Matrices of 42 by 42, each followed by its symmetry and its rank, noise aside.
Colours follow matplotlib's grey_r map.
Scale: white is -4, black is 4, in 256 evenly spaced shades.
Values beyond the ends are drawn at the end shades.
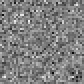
symmetric, rank eight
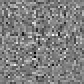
antisymmetric, rank eight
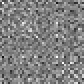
symmetric, rank six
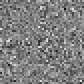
symmetric, rank eight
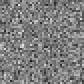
no symmetry, rank eight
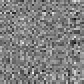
no symmetry, rank six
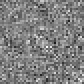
symmetric, rank eight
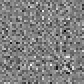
antisymmetric, rank eight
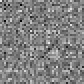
symmetric, rank seven
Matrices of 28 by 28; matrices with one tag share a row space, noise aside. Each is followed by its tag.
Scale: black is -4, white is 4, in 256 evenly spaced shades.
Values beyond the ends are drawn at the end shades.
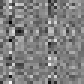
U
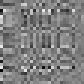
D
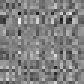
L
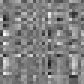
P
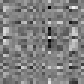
P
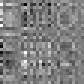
D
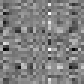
P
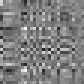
D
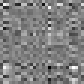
P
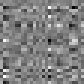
P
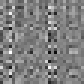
U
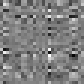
P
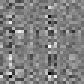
U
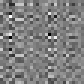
U
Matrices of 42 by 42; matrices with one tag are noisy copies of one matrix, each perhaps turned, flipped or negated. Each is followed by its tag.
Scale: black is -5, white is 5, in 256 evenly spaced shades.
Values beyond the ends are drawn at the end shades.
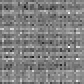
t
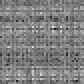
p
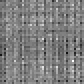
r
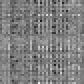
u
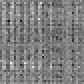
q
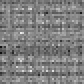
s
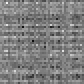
t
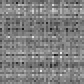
p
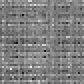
r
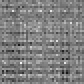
q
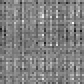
r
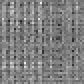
q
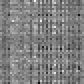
u
